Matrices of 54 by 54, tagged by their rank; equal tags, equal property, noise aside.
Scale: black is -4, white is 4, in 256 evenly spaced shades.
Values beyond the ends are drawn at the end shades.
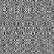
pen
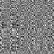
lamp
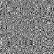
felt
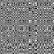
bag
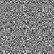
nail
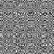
lamp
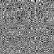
lamp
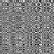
bag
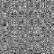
nail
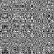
pen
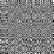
pen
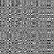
bag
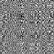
nail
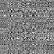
lamp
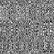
felt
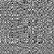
lamp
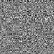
felt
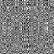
pen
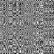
lamp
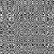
pen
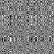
bag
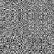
felt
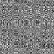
lamp
